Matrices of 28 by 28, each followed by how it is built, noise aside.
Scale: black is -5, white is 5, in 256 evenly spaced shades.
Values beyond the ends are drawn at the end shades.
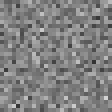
repeating columns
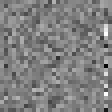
uneven columns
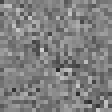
banded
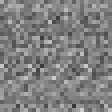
repeating columns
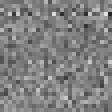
uneven rows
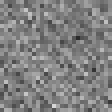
Toeplitz
